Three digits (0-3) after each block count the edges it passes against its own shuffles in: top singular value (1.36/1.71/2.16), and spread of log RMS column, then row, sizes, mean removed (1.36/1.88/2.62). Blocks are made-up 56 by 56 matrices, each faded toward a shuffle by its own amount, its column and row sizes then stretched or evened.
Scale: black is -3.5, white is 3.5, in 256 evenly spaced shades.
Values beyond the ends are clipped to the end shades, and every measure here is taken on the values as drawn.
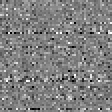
0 1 3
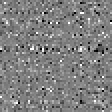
2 2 2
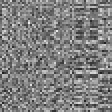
3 2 1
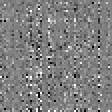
2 3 2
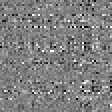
2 1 3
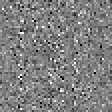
1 2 0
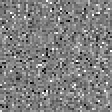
1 0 0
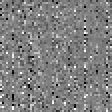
0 3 0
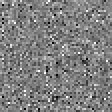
0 1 1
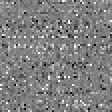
1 1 2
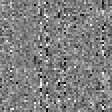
0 3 0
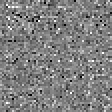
0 0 1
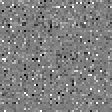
0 1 2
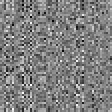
3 3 0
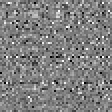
2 0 2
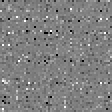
0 1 2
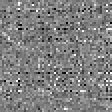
2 2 2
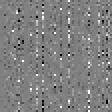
2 3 0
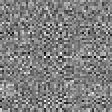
3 2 2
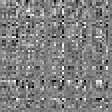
3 3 3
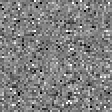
1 1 0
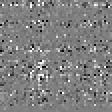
1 2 3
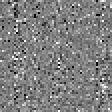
0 2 0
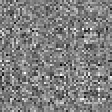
2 1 2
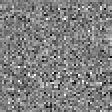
0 2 2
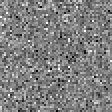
0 0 0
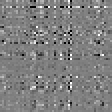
3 2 3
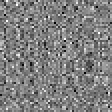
3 1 0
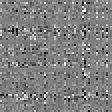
1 3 3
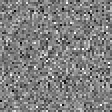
2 0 1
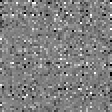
0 2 2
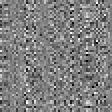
3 3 0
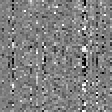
2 3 0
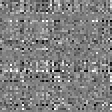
3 2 3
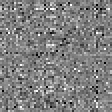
2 1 2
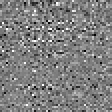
2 1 2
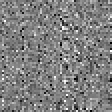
2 2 0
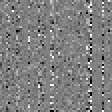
2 3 0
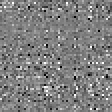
1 2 3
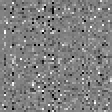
2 2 1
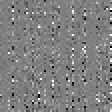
1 3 1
